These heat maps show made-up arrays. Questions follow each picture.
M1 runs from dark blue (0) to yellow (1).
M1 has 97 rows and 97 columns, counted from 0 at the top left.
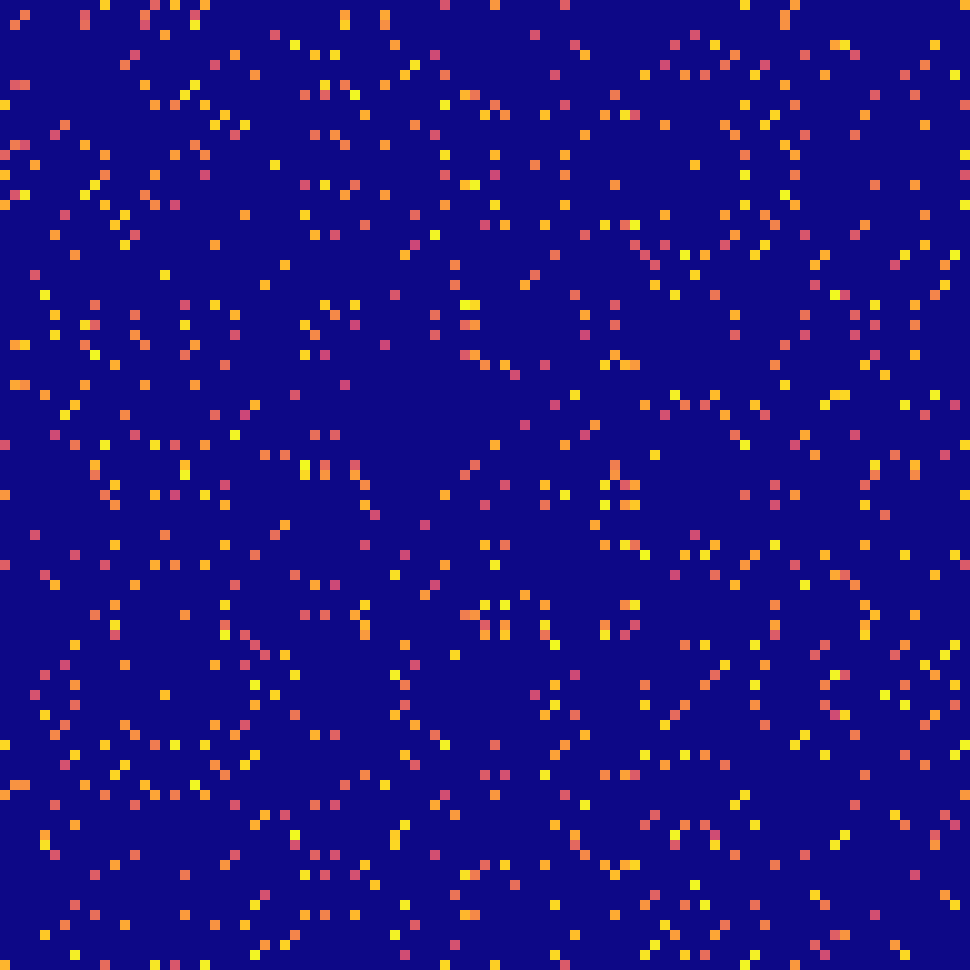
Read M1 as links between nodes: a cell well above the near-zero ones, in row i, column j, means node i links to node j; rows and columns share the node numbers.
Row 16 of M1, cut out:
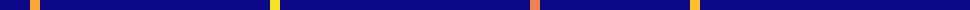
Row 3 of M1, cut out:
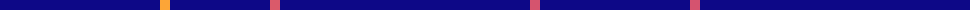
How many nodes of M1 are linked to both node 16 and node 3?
3
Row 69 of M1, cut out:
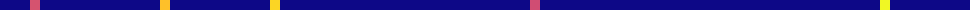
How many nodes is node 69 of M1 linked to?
5
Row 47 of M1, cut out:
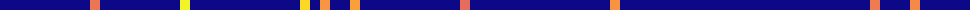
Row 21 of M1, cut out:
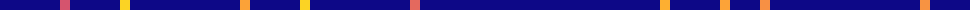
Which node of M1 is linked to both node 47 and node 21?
node 30
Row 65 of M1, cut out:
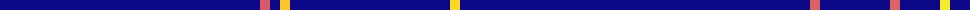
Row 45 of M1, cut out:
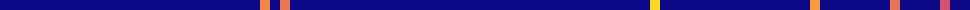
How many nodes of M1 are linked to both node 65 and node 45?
5
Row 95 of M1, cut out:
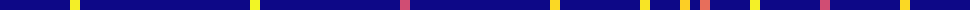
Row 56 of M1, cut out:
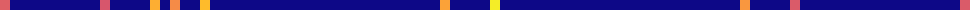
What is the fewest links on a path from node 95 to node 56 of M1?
3
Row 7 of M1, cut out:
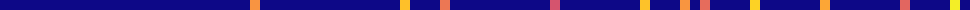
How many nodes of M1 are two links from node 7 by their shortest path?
10
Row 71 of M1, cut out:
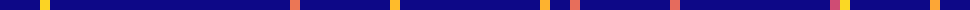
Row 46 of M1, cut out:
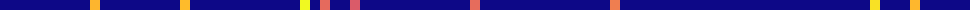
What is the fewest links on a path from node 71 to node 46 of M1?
6
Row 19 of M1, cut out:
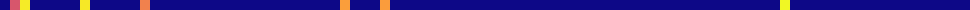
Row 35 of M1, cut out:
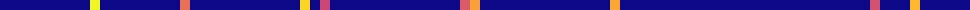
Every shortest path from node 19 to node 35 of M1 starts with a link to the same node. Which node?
node 8
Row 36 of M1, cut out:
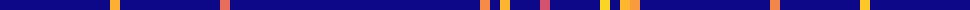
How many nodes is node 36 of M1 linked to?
10
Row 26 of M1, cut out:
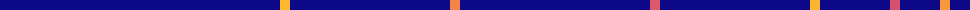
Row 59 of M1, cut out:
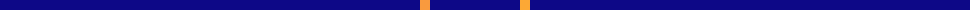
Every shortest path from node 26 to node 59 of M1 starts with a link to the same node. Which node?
node 28
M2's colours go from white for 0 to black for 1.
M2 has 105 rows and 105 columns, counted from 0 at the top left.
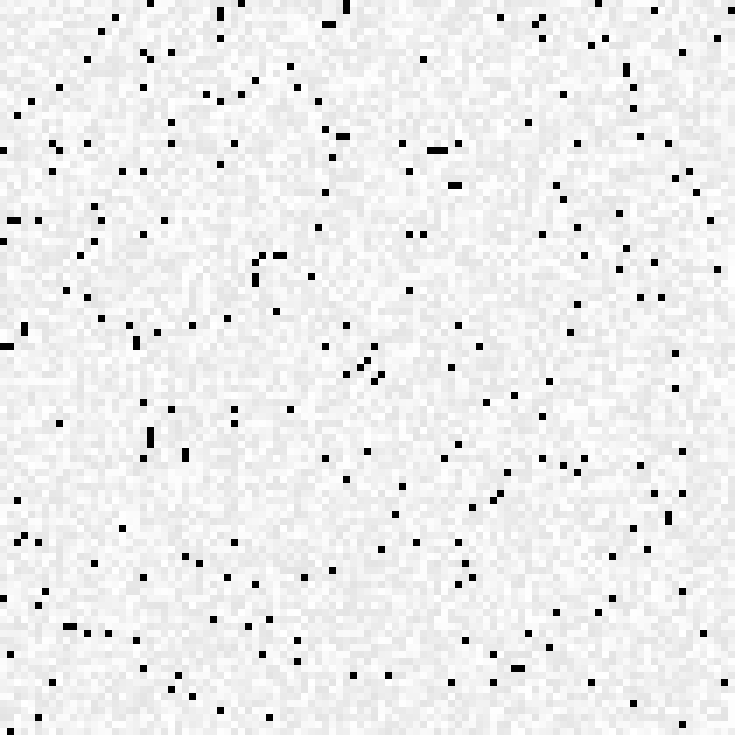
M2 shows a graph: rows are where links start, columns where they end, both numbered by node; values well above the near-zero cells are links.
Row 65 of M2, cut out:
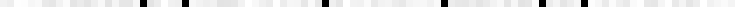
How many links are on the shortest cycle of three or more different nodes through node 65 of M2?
4
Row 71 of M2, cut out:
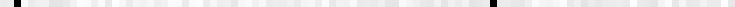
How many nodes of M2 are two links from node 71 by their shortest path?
5
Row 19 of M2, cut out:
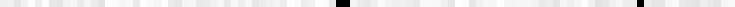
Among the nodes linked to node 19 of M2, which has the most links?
node 49
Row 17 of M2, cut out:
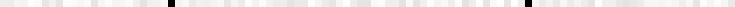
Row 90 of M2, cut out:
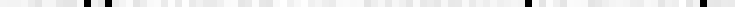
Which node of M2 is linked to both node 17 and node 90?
node 75
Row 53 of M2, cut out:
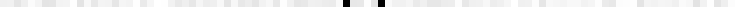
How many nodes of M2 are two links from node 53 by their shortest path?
6
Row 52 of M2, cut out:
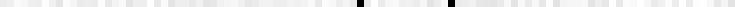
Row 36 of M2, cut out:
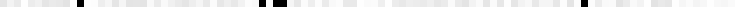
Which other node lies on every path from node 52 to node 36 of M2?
node 64
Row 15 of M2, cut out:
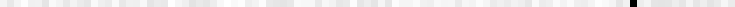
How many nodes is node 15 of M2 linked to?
1
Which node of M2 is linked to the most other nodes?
node 20
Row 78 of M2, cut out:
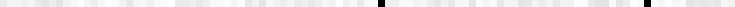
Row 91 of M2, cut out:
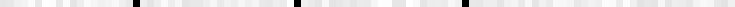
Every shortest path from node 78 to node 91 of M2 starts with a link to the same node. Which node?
node 54
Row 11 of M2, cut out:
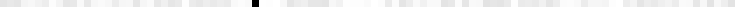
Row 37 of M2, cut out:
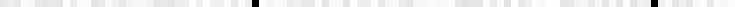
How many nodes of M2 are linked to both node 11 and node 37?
1
